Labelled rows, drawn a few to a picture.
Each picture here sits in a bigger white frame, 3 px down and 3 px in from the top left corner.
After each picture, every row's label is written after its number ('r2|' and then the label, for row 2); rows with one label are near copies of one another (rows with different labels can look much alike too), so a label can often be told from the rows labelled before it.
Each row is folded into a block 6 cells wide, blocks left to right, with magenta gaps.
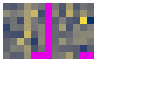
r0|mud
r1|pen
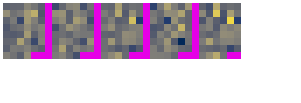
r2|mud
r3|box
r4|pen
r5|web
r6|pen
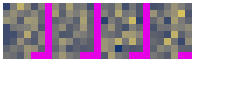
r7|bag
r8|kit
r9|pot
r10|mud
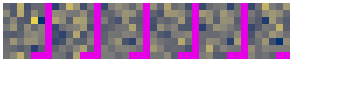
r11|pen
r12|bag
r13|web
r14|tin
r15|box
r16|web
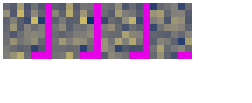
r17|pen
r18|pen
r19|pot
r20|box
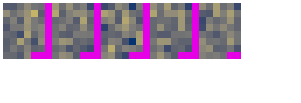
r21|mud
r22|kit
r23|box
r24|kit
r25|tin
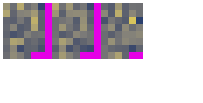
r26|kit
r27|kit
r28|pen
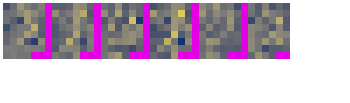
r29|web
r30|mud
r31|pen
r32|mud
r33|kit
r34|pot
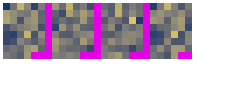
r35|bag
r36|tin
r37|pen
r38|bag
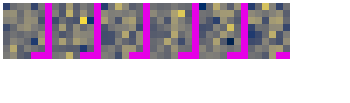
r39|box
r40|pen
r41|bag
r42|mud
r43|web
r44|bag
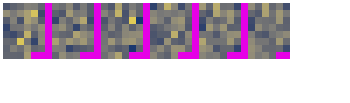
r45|mud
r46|pot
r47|pen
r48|bag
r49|tin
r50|tin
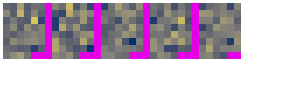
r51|pen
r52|tin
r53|web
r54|pot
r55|box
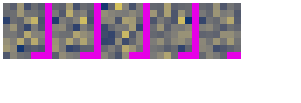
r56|pot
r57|pot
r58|bag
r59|pen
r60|pot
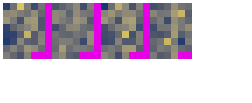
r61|bag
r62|box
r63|bag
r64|mud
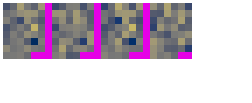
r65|web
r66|box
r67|web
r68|tin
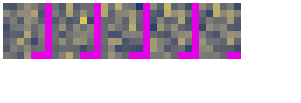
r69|mud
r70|pen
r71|kit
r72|tin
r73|tin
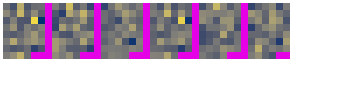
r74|pen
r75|tin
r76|web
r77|pen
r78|bag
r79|box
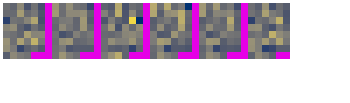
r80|pot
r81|kit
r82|pen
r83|kit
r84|kit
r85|pot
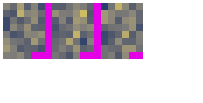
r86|tin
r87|mud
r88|bag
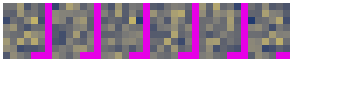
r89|pot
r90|bag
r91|pen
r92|mud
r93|kit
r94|pot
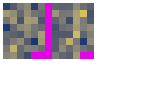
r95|box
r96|mud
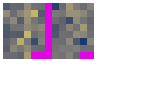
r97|mud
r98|web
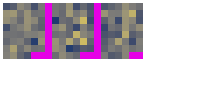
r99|box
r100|pot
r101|mud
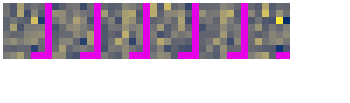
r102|pen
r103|box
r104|mud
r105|kit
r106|mud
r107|pen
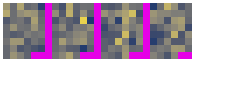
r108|kit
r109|pen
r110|mud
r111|bag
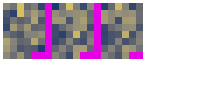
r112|tin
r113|bag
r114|bag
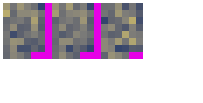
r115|kit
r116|kit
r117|pot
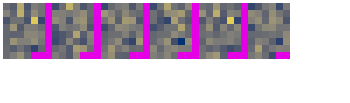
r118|pen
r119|bag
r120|box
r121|web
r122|pen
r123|box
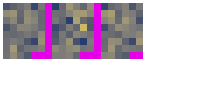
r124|box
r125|web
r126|box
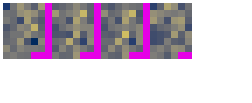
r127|web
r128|mud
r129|mud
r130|bag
